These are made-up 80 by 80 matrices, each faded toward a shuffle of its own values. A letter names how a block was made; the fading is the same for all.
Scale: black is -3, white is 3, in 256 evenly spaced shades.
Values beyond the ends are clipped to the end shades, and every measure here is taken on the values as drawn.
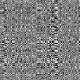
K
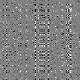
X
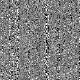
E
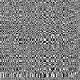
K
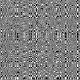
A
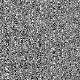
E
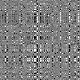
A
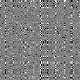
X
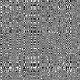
A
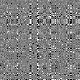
A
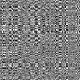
K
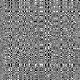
A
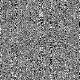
E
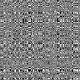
K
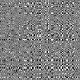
A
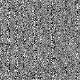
E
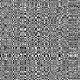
K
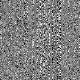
E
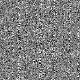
E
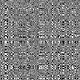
A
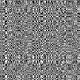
K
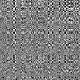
K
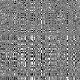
A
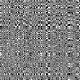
K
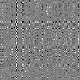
X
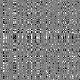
X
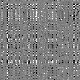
X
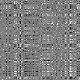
X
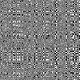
A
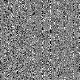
E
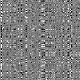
A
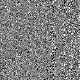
E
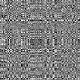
K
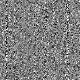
E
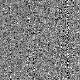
E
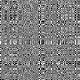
K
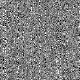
E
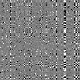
X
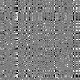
X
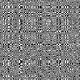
A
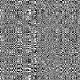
K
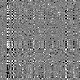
A
